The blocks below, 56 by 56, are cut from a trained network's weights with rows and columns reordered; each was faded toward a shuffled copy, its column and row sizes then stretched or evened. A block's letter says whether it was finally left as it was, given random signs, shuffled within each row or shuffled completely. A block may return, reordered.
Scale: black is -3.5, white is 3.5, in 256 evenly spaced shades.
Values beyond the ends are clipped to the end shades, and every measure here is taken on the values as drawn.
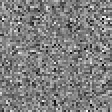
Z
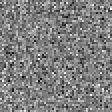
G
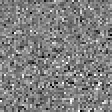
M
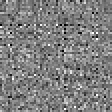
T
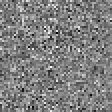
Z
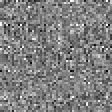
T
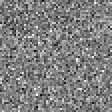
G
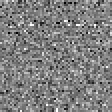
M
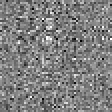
T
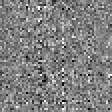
Z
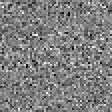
M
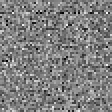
M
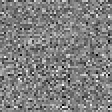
T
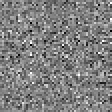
Z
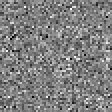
M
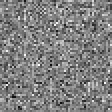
Z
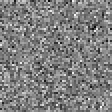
M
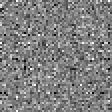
Z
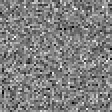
G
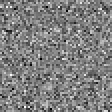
M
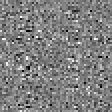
T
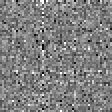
Z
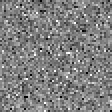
G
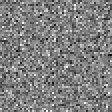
G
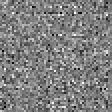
Z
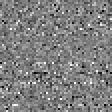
M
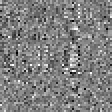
T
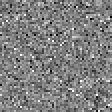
G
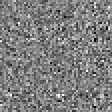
Z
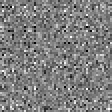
Z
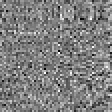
T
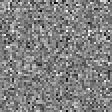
Z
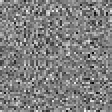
T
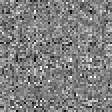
T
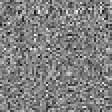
T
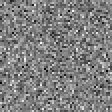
G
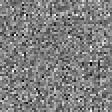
Z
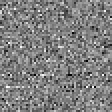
M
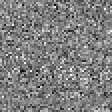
M
